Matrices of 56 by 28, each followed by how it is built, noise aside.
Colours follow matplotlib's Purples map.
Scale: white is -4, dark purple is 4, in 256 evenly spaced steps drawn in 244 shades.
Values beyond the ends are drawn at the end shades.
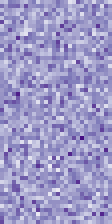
noise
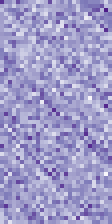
Toeplitz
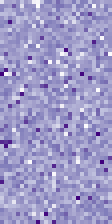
sparse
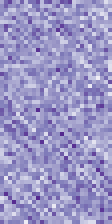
Toeplitz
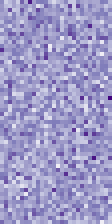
noise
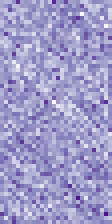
Toeplitz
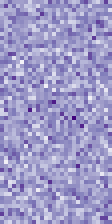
noise
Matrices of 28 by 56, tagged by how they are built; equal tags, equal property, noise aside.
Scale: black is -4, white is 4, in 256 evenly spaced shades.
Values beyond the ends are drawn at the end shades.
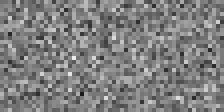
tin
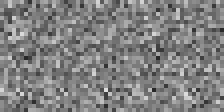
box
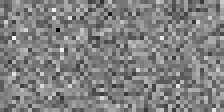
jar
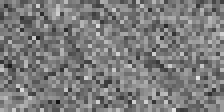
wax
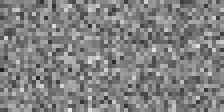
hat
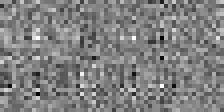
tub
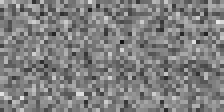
box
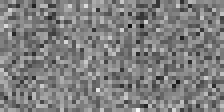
jar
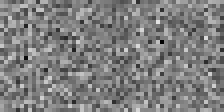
hat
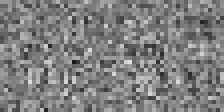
tub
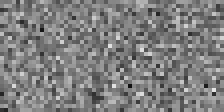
tin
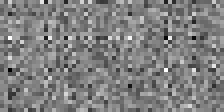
tub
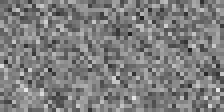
wax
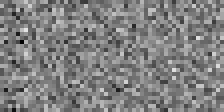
hat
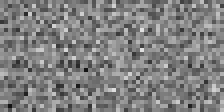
jar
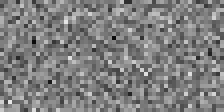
tin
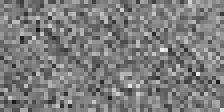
wax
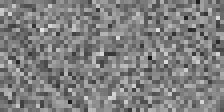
tin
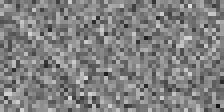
wax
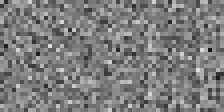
hat
